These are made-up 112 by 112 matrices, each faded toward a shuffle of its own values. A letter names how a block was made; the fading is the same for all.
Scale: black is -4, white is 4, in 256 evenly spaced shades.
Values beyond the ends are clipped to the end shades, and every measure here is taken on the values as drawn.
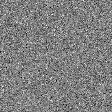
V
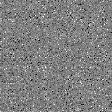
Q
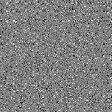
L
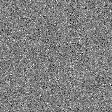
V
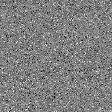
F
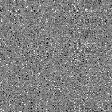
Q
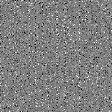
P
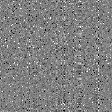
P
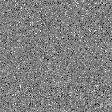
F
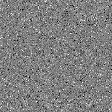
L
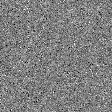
V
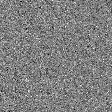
V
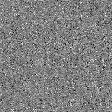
F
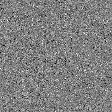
V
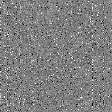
P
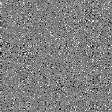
P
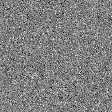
V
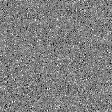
F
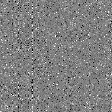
P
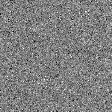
V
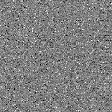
L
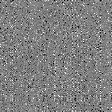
P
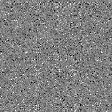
Q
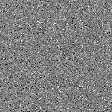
F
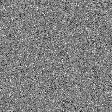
V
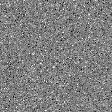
F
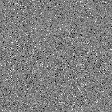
L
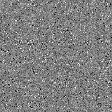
L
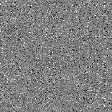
L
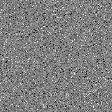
Q
